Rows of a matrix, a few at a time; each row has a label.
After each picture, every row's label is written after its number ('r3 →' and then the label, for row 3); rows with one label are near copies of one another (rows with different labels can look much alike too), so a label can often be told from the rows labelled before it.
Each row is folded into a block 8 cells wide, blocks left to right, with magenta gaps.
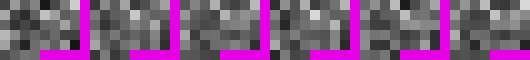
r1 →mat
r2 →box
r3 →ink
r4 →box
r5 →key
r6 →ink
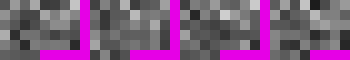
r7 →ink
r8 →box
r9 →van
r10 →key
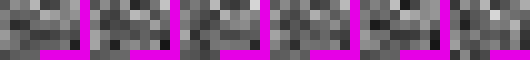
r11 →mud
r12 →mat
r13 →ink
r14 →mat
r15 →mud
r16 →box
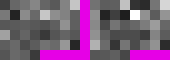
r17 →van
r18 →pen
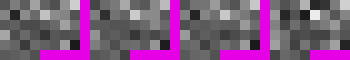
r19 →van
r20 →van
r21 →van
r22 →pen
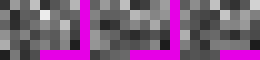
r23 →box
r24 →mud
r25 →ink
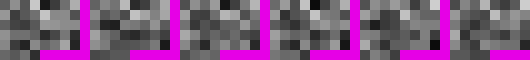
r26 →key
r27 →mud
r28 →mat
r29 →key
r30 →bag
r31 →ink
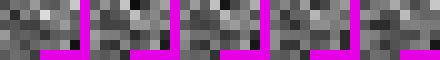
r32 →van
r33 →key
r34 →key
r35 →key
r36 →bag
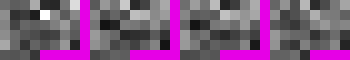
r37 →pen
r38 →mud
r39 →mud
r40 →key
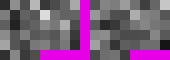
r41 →box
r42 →bag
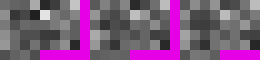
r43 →pen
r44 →mat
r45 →mat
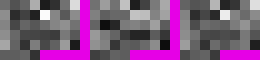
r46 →pen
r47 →mud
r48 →pen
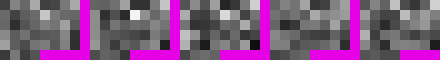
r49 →box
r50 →pen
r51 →mat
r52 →mud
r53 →ink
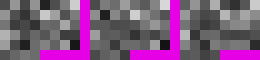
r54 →mat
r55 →van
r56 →ink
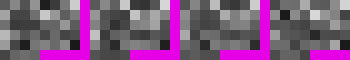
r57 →mat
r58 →ink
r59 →ink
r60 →van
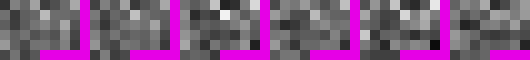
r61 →box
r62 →box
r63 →pen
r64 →bag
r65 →ink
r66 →mud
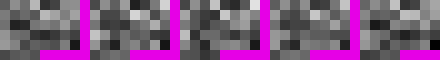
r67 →mud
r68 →mat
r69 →ink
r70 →mat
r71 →mud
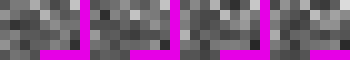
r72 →bag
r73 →van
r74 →ink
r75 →ink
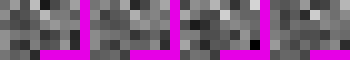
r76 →key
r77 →key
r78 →bag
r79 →pen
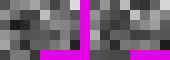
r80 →bag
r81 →ink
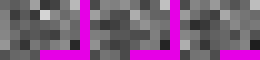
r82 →pen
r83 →bag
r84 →bag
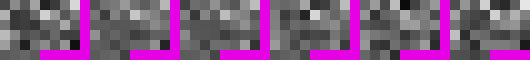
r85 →mat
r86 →van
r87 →van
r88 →pen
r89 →key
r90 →ink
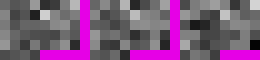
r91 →pen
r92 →key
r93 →bag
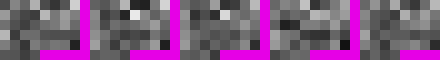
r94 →ink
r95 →pen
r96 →pen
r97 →mud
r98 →ink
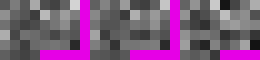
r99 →ink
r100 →ink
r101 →key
